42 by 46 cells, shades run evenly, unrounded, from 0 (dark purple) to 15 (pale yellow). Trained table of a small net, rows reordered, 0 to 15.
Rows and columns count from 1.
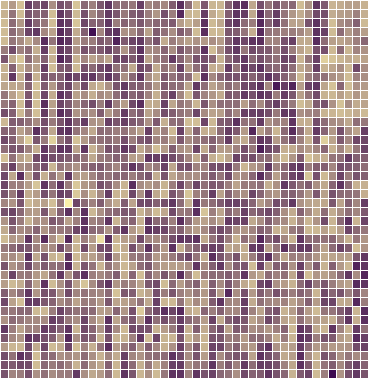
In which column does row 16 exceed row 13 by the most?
31
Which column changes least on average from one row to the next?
38
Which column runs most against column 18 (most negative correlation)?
44
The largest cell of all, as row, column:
23, 9
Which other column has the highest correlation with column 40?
18
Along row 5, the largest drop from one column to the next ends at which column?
40
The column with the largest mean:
10
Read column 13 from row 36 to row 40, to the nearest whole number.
10 9 11 7 11
